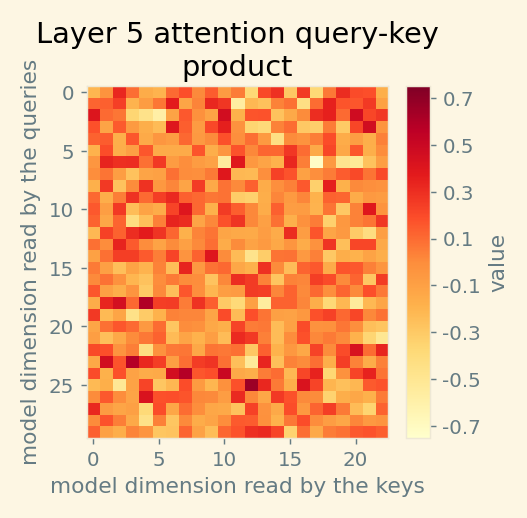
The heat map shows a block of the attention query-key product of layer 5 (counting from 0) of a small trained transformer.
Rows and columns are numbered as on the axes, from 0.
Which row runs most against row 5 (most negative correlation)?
24
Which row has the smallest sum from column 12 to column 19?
3
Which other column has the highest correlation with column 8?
4
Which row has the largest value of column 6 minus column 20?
18
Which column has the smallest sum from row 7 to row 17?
12
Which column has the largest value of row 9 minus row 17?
6
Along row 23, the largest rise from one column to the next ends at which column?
13
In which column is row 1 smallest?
11
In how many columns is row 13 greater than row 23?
9
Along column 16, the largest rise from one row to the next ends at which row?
2
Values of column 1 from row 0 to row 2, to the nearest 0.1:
0 0.1 0.1
